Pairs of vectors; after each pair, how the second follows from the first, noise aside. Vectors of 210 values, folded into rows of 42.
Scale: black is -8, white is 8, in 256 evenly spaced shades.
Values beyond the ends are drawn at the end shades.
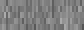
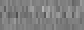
wrapped around, partly zeroed.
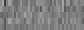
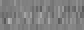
partly zeroed.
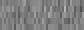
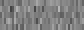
shuffled.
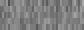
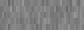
shrunk.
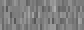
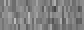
sign-scrambled.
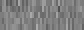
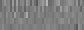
reversed, partly zeroed.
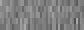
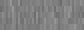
wrapped around, shrunk.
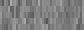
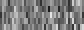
reversed, negated, scaled up.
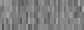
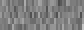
shuffled.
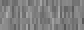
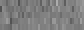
reversed, partly zeroed.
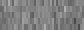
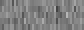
shuffled.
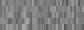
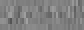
partly zeroed.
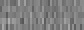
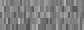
shuffled.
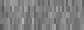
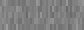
wrapped around, shrunk.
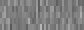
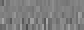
reversed, partly zeroed.
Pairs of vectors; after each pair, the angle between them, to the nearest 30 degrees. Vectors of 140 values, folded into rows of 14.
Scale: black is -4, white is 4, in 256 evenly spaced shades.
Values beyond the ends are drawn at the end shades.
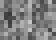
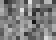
60 degrees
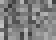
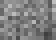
120 degrees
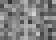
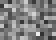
30 degrees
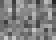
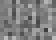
30 degrees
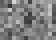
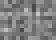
90 degrees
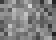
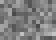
120 degrees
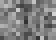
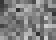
150 degrees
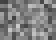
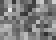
90 degrees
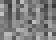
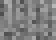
150 degrees
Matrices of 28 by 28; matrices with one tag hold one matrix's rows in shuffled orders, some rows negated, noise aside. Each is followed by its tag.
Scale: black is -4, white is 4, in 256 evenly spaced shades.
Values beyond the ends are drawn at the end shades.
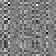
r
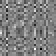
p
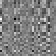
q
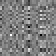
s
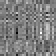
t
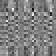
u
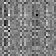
r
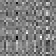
t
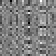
s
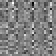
u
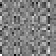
q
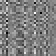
p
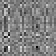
r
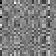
q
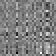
t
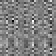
u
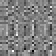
u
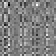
r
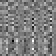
u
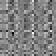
u
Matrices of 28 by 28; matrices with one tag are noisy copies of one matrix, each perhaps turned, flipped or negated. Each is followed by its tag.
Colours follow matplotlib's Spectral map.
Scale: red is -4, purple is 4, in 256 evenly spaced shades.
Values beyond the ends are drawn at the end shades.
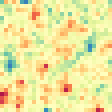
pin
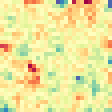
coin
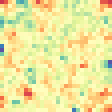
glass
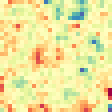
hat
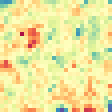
coin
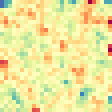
glass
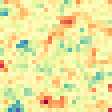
pin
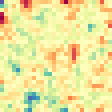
hat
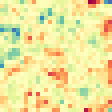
hat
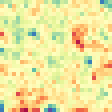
coin
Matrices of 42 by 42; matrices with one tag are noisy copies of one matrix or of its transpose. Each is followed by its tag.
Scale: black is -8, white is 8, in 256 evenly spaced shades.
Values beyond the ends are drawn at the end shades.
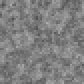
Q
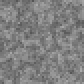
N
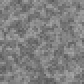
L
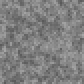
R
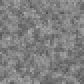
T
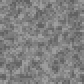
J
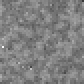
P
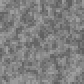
L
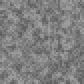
T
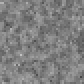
L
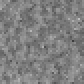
L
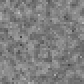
T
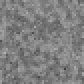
R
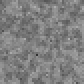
N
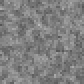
T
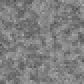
N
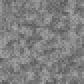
P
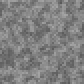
P
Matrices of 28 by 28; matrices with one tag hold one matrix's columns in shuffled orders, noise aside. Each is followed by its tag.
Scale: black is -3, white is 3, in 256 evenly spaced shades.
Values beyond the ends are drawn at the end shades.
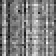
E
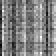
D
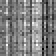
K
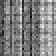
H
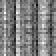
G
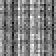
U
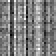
H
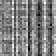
U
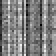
U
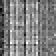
E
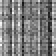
K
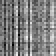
D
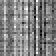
H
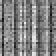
D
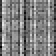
K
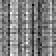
G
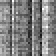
H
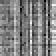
E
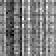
H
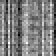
E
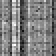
K
